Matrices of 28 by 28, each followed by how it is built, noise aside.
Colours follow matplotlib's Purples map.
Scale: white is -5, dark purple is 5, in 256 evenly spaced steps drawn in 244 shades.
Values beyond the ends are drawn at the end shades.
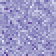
Toeplitz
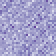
Hankel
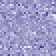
uneven rows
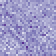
Toeplitz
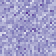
Hankel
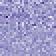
uneven rows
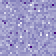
sparse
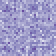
blocks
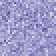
noise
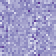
uneven columns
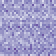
repeating columns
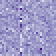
uneven columns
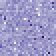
sparse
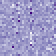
uneven columns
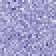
noise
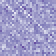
Toeplitz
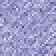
Hankel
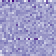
uneven rows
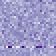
uneven rows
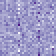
uneven columns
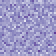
repeating columns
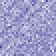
Hankel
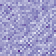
Hankel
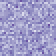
blocks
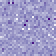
sparse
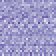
repeating columns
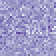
uneven rows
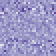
uneven rows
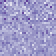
uneven rows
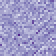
Hankel
